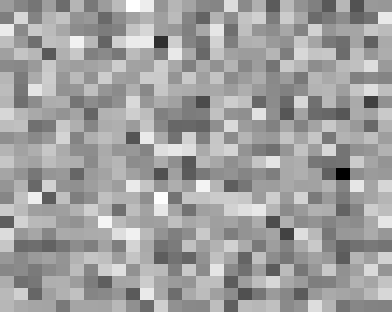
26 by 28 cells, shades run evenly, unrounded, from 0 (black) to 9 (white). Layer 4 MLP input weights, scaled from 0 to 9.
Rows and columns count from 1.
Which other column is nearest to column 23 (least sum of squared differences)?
7
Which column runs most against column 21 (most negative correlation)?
1
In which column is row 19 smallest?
20
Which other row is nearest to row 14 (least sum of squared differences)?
24
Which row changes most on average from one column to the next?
4
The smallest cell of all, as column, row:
25, 15
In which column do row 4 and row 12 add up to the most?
11
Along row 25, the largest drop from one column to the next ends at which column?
3
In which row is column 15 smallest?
9
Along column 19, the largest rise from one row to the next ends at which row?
10
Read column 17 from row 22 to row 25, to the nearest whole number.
6 5 3 5
